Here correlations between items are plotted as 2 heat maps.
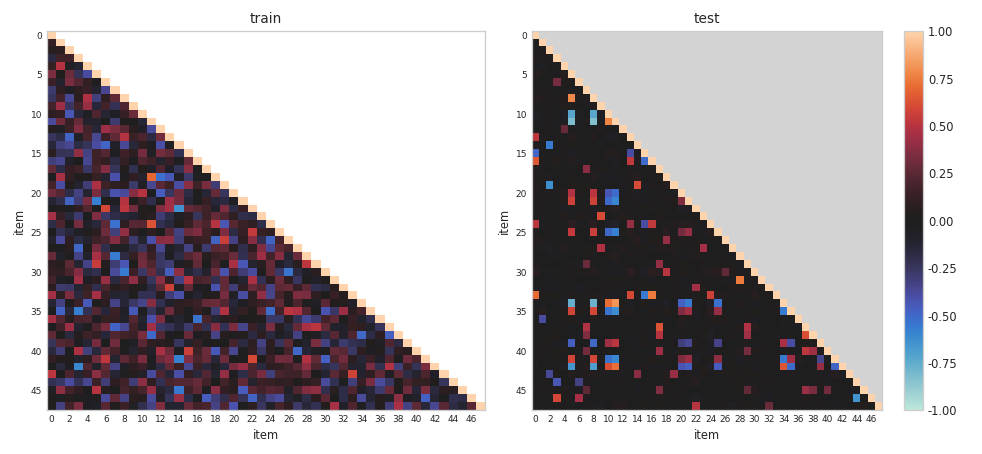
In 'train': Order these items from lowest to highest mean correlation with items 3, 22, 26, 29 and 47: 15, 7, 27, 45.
27, 7, 45, 15
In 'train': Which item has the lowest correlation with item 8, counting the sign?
30
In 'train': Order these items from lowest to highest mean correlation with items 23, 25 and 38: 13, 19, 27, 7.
7, 13, 27, 19
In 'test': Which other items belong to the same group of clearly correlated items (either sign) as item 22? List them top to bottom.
32, 47
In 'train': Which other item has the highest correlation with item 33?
43
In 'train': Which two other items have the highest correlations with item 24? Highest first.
11, 18
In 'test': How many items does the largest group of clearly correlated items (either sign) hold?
12
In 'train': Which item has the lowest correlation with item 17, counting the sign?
46
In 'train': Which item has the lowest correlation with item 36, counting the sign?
16
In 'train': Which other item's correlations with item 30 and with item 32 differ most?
13
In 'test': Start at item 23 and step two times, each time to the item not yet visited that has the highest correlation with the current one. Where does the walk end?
27
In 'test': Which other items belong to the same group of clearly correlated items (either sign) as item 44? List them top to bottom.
3, 6, 46
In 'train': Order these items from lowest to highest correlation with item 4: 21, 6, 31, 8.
31, 6, 21, 8
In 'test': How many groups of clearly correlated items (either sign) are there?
11
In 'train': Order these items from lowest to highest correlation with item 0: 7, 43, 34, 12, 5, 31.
7, 34, 12, 31, 5, 43
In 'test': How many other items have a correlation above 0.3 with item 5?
6
